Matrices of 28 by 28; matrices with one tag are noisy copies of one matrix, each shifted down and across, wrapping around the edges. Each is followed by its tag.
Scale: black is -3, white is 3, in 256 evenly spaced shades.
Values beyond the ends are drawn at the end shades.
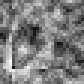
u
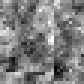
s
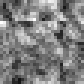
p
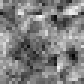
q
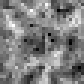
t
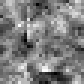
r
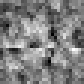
p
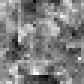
r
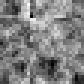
u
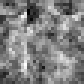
s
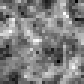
t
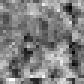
p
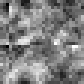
q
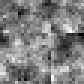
r
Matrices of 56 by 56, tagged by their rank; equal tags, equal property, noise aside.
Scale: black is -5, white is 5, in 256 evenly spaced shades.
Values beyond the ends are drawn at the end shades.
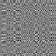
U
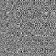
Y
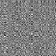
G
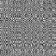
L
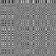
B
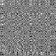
G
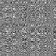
Y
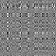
U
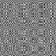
L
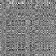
G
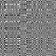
U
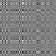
B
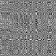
G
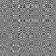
L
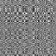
U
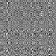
G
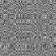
L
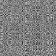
Y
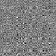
Y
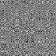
Y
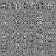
Y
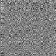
Y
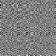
U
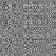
G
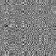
G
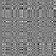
U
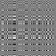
B
